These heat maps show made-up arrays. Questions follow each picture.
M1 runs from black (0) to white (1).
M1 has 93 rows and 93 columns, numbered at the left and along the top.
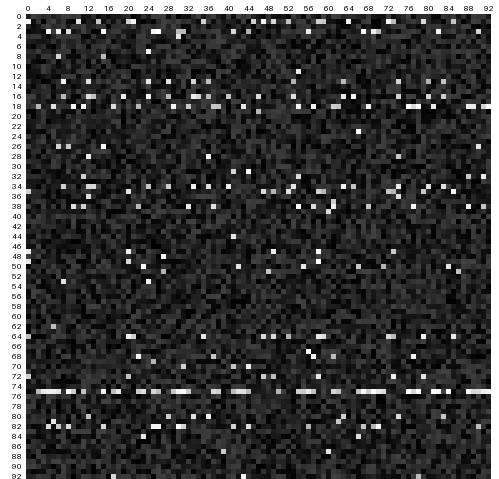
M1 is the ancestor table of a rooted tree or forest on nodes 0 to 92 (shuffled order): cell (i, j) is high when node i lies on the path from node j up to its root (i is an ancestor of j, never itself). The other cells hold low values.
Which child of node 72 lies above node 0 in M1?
47
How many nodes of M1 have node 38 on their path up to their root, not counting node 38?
12
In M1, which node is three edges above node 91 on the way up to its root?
18
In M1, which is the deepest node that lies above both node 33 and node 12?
80
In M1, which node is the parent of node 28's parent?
13
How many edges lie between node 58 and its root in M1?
6
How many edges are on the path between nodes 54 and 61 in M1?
6
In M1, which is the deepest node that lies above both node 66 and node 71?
50
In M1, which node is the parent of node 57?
68
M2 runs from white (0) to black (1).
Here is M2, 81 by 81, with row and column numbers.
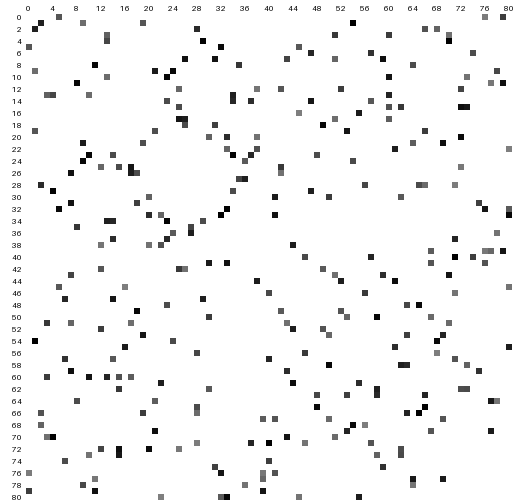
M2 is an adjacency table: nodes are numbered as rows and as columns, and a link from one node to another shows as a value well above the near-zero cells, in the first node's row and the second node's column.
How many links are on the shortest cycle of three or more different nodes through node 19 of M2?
4
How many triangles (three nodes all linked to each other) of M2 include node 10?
1
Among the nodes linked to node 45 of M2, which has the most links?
node 80
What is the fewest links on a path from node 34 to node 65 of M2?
3
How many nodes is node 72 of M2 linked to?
5
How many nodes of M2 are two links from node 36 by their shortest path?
4
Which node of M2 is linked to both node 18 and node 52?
node 49
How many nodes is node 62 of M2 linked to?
5
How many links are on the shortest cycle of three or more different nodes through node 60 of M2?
3
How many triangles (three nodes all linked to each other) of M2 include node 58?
1
